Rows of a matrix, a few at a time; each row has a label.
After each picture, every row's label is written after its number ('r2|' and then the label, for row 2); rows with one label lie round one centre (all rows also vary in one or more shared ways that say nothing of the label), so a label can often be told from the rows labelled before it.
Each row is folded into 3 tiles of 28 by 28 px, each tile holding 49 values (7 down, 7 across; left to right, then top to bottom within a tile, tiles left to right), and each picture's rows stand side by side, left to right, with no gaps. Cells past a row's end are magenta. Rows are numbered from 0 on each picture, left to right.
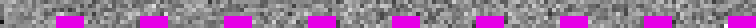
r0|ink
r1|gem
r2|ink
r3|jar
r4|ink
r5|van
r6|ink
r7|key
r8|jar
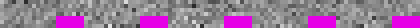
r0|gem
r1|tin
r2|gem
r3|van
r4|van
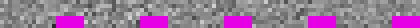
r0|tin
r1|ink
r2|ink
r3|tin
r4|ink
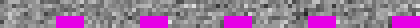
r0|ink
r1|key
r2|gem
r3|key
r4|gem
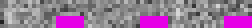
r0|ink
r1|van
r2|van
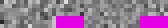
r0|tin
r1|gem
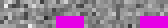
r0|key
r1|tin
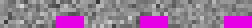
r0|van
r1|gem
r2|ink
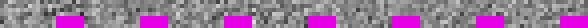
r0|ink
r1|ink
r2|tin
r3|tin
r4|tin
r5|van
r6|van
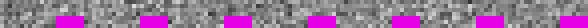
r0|tin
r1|van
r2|ink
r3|key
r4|jar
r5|jar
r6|van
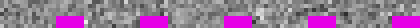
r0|tin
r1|gem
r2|ink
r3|ink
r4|jar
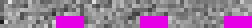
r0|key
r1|van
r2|key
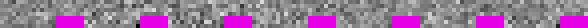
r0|gem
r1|van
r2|tin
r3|van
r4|key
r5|ink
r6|van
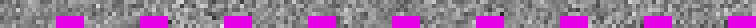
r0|tin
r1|key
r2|jar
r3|tin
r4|ink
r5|tin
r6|gem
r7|tin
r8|van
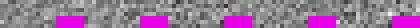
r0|gem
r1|van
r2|ink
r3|ink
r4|van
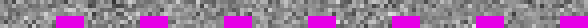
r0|van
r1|ink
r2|van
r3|van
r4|ink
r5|jar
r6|van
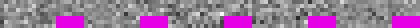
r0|jar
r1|van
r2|tin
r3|tin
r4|key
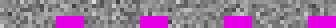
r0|tin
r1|key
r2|key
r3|ink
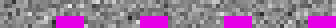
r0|gem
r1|tin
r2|ink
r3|jar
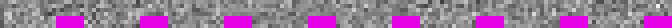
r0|ink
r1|van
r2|jar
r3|jar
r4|jar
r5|ink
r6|key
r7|gem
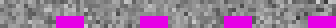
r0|jar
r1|tin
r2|gem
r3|gem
